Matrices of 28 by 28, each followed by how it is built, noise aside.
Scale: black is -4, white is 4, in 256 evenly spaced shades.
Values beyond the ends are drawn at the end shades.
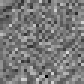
Hankel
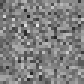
noise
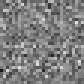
repeating columns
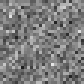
Hankel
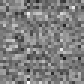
low rank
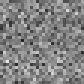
repeating columns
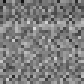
repeating columns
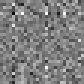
low rank
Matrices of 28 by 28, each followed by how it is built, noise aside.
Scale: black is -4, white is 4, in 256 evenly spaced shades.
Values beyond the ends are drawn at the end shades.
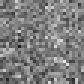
blocks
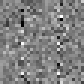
uneven columns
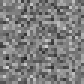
repeating rows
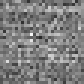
blocks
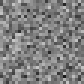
repeating rows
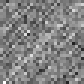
Hankel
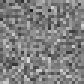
noise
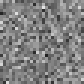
noise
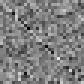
diagonal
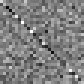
diagonal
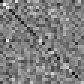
diagonal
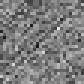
Hankel
